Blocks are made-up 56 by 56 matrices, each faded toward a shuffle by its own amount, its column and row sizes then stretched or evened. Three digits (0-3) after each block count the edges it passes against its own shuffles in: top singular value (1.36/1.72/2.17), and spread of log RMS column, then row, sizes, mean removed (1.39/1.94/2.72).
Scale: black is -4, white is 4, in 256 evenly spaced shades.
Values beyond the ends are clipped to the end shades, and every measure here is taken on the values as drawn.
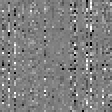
2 3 1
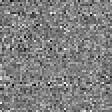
2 1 2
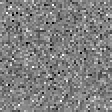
0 0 0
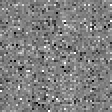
1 1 1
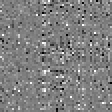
2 2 1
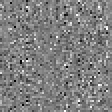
1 2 0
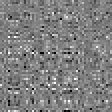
3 2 2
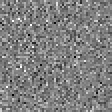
1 1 0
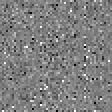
1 1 0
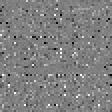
0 1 2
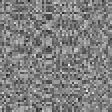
3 1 0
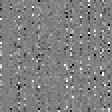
0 3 0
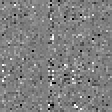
0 2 1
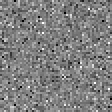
0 0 0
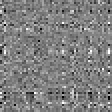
3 2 2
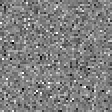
0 0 0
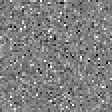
0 1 0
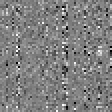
2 3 1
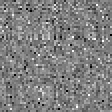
2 0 0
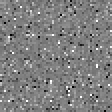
0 1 0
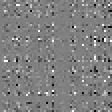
1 3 3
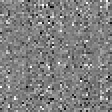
1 2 1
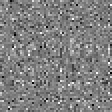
2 1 1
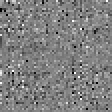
1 2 2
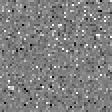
0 0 1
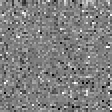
2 1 1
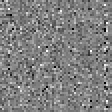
0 2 1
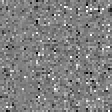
0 2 0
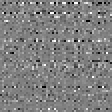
3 1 3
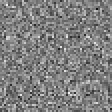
2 0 1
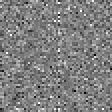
2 1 0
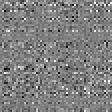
3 1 3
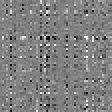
3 3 2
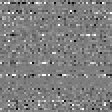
1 0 3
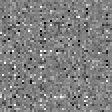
1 2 1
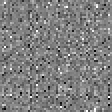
2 2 0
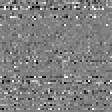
1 0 3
